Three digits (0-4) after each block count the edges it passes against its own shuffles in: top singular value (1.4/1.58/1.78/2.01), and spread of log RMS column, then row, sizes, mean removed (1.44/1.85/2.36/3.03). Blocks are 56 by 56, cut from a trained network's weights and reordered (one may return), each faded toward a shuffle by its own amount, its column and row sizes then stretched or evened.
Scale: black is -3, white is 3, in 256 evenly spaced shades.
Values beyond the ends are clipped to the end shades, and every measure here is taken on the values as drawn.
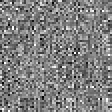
3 1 1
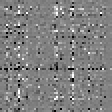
2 4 3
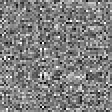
2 1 1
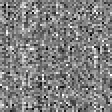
1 0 2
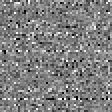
0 1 3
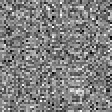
3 2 0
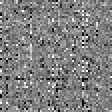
1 3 0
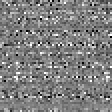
1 0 4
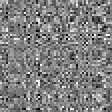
4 3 3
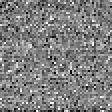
0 0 0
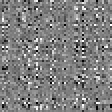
3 4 3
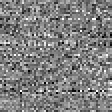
2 0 3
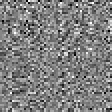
4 2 2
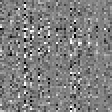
1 4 1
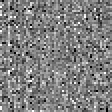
0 2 0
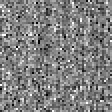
1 0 0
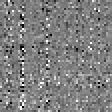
1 3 1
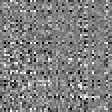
4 4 3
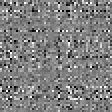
3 3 4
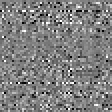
3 1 4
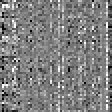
3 4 1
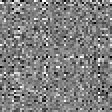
4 3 3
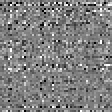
1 2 4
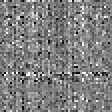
2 2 3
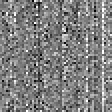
3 3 0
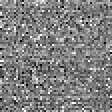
1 1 0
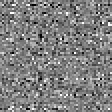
1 1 3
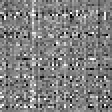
3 1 4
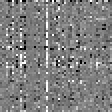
2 4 2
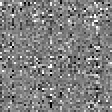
1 3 3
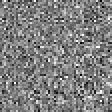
3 1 2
